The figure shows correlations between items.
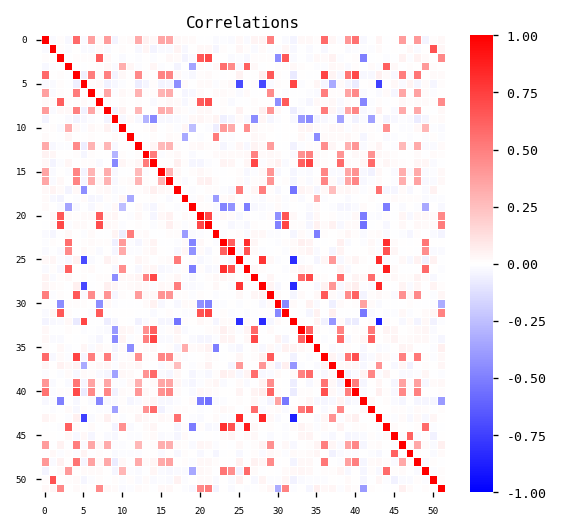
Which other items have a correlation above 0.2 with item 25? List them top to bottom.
17, 28, 37, 43
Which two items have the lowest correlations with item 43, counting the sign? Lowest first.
32, 5
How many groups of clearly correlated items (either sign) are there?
8
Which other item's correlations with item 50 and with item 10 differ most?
1
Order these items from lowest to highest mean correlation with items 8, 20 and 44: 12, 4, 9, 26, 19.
19, 9, 12, 4, 26
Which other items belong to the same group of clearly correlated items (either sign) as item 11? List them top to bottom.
18, 22, 35
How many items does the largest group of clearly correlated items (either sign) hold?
13
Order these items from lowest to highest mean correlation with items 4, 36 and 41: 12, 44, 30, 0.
44, 30, 12, 0
